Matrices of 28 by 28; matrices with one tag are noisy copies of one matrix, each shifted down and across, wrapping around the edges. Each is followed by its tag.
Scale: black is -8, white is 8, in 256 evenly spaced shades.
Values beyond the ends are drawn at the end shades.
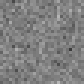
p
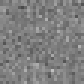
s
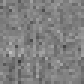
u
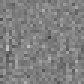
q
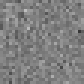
s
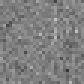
p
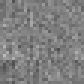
u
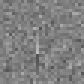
q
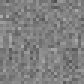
s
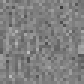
s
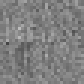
u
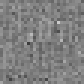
s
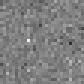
p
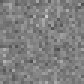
p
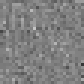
s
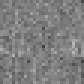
u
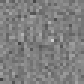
s
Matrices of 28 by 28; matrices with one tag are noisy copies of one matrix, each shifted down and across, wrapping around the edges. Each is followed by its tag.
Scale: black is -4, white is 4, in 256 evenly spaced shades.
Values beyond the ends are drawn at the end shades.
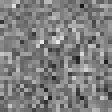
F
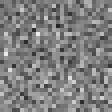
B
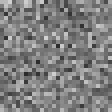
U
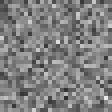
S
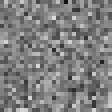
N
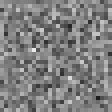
F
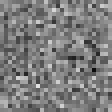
N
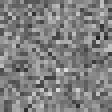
S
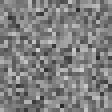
F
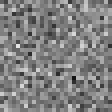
U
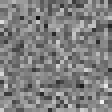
U
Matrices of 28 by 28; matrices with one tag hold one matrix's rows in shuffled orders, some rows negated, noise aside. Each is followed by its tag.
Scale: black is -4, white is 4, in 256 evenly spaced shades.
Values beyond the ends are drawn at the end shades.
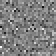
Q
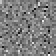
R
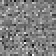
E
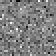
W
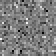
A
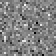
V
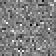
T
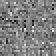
E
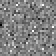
Q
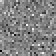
Q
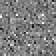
Q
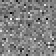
W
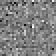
E
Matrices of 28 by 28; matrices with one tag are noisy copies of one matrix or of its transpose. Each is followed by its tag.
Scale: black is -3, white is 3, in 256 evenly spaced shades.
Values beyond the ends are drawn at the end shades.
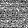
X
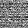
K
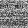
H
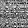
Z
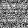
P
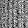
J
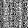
P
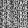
X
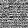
K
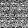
X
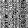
H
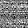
Z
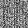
K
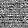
K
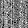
Z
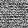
K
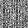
K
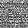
K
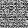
K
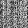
X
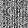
K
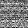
X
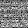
X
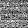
X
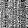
H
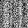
P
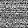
Z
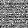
K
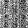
H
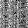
H
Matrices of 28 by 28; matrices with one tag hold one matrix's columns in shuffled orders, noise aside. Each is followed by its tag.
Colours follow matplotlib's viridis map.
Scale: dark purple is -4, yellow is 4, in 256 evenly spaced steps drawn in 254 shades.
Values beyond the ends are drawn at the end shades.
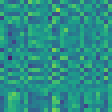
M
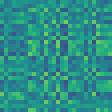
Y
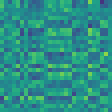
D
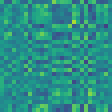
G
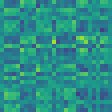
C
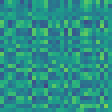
D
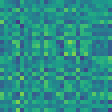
Y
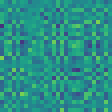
Y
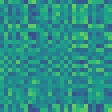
G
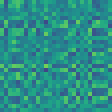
D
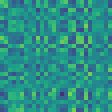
C
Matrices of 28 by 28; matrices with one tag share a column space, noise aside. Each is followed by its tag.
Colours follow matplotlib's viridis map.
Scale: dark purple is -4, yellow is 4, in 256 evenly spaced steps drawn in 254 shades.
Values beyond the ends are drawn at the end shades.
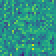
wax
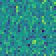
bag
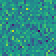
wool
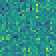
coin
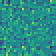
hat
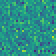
bag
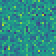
coin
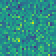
coin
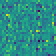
coin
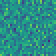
wool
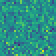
bag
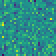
wax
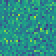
wool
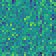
hat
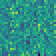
wax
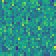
hat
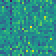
bag
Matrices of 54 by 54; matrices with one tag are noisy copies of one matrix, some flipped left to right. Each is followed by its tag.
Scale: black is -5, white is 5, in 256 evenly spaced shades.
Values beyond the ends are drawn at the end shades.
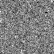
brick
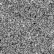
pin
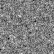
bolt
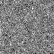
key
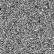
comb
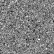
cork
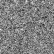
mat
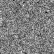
brick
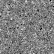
mat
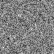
bolt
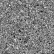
cork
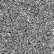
key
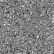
brick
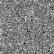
key
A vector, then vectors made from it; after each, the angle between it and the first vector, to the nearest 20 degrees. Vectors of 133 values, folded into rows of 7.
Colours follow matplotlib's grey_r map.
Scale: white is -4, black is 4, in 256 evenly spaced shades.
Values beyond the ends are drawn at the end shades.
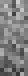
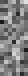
100 degrees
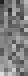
140 degrees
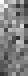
80 degrees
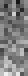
160 degrees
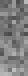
140 degrees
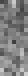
140 degrees
